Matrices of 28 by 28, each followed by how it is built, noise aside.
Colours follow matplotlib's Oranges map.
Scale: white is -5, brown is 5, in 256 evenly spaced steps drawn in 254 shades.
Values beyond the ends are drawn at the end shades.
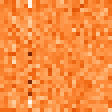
uneven columns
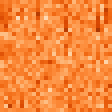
low rank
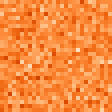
noise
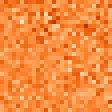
upper triangular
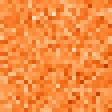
noise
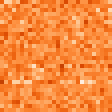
uneven rows
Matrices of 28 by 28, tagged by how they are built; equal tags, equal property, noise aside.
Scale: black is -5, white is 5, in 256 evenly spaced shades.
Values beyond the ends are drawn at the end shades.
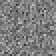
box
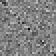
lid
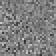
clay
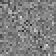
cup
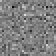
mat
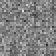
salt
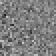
clay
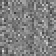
box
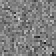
cup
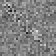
cup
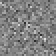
cup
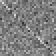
lid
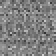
salt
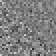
clay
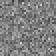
box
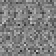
salt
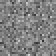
box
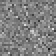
lid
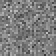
box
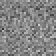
salt
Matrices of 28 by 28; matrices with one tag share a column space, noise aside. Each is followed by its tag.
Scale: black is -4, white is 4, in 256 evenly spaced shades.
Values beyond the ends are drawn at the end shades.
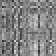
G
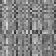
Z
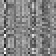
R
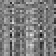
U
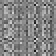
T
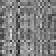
G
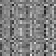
T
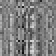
G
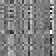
Z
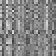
Z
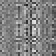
T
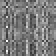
G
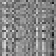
U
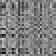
R
